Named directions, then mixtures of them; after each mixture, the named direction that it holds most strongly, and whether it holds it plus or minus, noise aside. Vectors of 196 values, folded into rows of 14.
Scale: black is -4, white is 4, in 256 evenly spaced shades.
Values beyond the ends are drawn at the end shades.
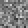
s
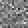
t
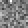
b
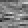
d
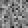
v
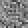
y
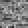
d, plus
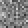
y, plus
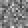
v, minus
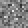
v, minus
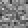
b, minus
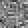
y, plus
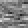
d, minus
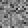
t, minus
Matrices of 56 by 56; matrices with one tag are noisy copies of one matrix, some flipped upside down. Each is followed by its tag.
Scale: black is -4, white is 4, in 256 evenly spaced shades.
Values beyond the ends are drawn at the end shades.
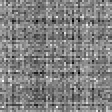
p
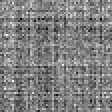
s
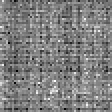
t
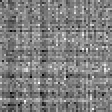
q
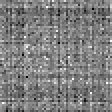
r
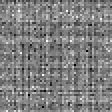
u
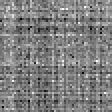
s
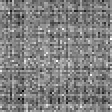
r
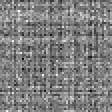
u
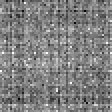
r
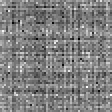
p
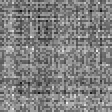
s
